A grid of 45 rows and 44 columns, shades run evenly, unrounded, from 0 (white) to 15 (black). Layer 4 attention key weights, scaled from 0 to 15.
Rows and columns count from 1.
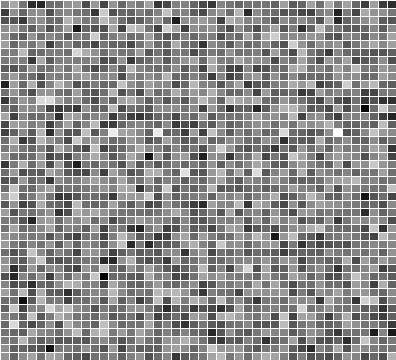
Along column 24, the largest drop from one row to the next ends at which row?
44
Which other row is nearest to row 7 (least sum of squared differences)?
27
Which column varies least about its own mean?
10
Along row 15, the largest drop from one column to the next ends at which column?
8
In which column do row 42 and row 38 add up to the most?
3
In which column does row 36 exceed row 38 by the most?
42
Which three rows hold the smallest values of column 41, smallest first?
38, 43, 2
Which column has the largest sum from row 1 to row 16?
41
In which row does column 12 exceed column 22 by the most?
35
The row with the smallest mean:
17
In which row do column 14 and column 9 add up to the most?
4
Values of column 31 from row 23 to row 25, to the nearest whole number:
6 9 5
